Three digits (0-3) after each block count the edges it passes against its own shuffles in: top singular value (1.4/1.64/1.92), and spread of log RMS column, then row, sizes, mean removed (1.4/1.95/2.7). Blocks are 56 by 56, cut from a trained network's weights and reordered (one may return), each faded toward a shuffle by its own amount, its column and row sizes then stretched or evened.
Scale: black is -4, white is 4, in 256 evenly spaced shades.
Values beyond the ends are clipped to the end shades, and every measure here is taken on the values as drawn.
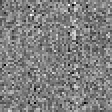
1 1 0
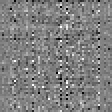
1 3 0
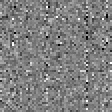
0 2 1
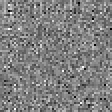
2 1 1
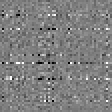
3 2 2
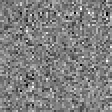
1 2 0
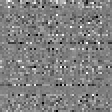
1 2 3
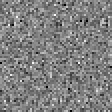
0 0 1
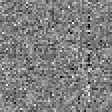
1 1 0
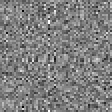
3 2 0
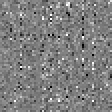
0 2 1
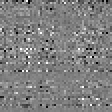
0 2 3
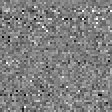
0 0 2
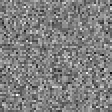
2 0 0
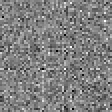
2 2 1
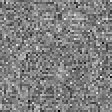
1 0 0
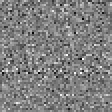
0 0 2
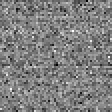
0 0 1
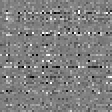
3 1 3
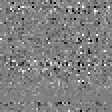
1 1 3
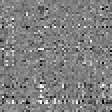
3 2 2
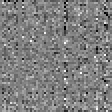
0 3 0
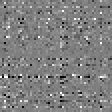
2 2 3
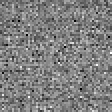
0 0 0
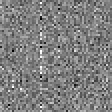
3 2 0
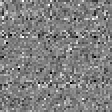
2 1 2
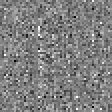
0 2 1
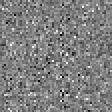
2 1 0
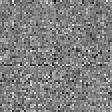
2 0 2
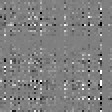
2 3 3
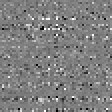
1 1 3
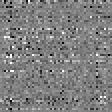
0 2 3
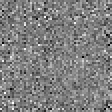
1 2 1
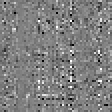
0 3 2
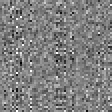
3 3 0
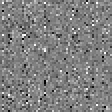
1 2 0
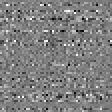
0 1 3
